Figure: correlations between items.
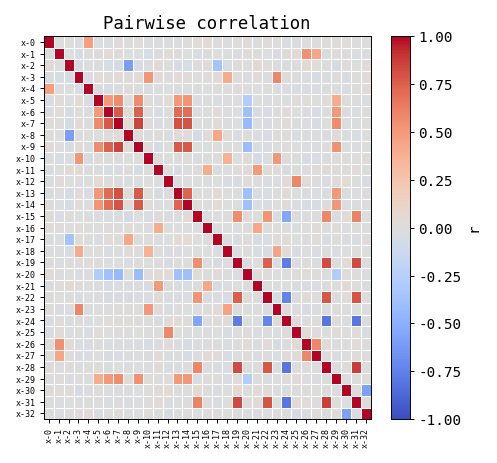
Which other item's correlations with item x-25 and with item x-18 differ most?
x-12
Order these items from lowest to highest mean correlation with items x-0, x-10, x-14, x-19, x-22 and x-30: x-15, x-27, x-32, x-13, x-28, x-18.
x-32, x-27, x-18, x-13, x-15, x-28
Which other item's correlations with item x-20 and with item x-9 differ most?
x-7
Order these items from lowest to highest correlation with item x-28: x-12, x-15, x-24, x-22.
x-24, x-12, x-15, x-22
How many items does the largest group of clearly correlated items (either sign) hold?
8
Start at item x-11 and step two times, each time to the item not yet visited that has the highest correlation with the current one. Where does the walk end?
x-16
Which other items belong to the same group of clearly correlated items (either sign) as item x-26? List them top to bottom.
x-1, x-27
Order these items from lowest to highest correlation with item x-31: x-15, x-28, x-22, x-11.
x-11, x-15, x-22, x-28
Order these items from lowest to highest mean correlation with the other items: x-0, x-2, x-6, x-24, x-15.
x-24, x-2, x-0, x-15, x-6
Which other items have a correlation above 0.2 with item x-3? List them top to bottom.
x-10, x-18, x-23
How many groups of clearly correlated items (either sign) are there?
9
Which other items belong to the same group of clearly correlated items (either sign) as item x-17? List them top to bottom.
x-2, x-8
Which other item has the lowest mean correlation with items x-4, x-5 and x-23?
x-20
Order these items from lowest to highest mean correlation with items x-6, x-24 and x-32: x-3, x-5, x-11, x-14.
x-11, x-3, x-5, x-14
